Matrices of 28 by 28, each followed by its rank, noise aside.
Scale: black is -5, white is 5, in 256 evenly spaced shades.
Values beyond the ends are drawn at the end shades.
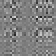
two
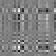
one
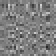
three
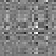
two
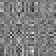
three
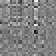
three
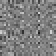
four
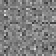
four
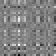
one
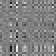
one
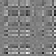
one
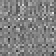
three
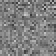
six
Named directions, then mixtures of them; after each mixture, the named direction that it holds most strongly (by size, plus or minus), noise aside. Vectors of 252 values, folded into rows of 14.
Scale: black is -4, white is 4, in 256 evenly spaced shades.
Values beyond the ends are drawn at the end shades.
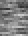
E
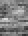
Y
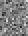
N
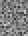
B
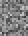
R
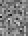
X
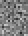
B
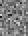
X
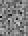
X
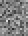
X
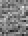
R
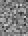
B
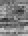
Y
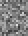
R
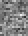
E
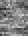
E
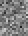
N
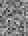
X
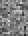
R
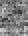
Y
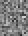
B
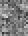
R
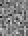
X
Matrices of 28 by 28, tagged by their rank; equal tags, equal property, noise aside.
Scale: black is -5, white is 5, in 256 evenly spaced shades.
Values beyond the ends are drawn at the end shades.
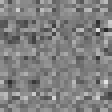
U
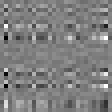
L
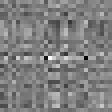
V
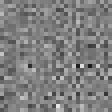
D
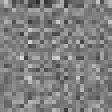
U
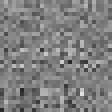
D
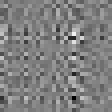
V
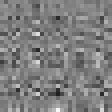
U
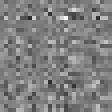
U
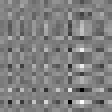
L
